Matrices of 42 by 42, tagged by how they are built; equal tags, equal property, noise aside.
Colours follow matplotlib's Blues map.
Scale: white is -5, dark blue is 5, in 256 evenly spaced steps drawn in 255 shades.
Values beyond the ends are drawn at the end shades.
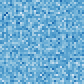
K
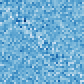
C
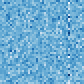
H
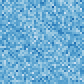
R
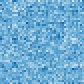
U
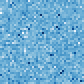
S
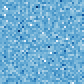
S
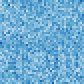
K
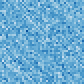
R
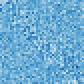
C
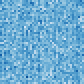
K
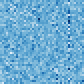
H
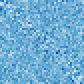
C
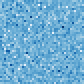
S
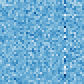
H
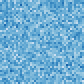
K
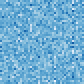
H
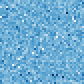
S
